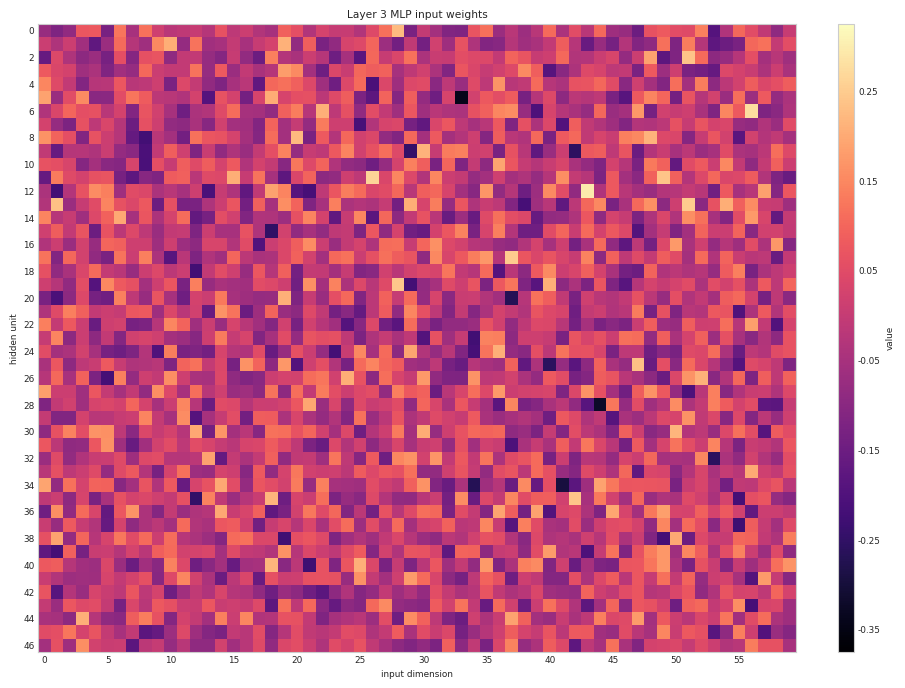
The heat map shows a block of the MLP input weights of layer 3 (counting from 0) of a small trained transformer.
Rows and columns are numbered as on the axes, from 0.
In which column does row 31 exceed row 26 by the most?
5
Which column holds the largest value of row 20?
19
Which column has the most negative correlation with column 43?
21
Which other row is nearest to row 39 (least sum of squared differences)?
43
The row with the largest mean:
17
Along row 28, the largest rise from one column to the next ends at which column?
45
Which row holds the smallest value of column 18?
15
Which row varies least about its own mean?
42
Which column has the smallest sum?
13
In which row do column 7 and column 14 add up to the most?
36
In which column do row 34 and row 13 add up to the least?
41
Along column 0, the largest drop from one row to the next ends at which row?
28
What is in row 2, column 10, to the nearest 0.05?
-0.1
